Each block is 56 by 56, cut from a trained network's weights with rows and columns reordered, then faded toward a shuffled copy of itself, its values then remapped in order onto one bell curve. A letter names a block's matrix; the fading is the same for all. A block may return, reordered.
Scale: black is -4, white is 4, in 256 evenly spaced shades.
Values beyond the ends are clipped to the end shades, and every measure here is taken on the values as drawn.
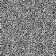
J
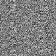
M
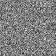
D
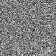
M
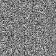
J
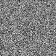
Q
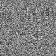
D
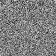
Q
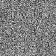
D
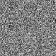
M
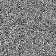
J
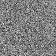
Q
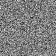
Q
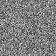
Q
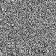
D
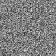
M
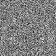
D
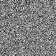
Q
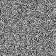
Q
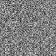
M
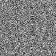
M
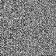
J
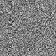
M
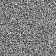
Q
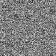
D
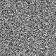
J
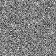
J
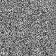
J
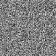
M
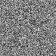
Q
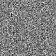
J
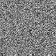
D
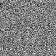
D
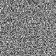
D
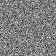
Q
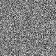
J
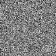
J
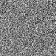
J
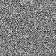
D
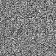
D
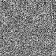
D
